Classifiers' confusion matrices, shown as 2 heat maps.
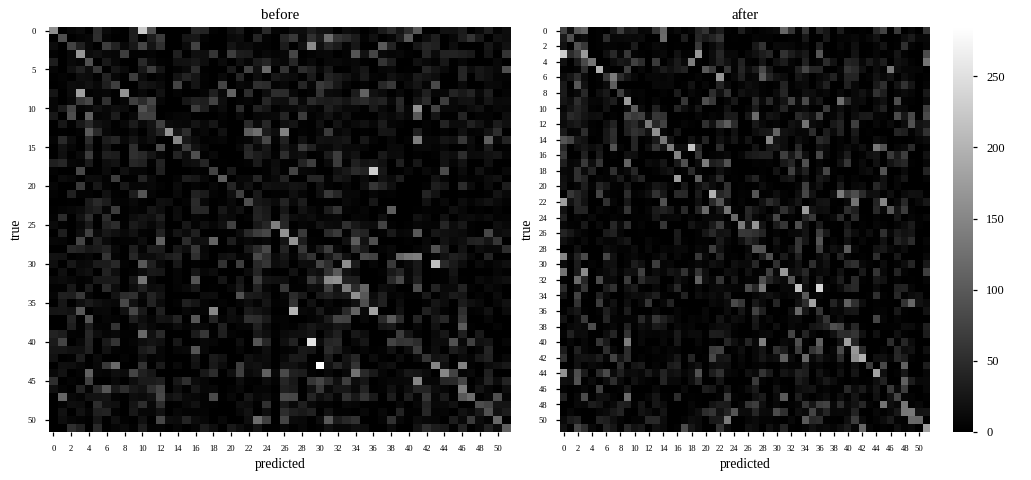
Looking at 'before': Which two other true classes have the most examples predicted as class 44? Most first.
18, 9
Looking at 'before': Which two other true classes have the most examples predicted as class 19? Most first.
7, 30
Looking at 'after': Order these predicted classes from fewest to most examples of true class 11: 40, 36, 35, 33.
40, 35, 33, 36
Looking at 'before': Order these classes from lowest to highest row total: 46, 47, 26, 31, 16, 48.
31, 48, 16, 46, 26, 47
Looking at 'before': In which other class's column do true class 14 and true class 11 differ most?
49
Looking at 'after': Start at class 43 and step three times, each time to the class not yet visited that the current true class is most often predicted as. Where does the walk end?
2
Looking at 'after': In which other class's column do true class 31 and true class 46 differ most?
3
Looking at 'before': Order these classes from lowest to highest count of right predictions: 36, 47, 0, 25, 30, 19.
30, 19, 47, 25, 0, 36
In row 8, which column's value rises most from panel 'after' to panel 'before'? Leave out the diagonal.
3
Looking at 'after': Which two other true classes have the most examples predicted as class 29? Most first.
14, 31
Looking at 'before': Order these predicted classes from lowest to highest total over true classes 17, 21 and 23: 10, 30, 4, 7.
30, 4, 7, 10
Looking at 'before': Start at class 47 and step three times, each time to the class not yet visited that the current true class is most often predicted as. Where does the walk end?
32
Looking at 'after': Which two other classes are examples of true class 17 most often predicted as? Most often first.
20, 9
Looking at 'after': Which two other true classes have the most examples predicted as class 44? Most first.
15, 37
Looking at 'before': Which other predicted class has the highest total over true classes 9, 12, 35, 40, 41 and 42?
29
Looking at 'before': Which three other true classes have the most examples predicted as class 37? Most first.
2, 25, 4
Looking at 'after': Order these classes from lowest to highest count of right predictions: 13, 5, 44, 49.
49, 13, 44, 5
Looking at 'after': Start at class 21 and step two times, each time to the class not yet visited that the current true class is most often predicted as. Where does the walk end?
32
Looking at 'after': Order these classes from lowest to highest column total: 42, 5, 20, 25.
25, 42, 20, 5
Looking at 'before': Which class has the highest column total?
10
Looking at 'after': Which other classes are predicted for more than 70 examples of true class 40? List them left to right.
9, 28, 33, 36
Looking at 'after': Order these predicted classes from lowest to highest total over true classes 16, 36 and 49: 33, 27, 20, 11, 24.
11, 20, 24, 27, 33
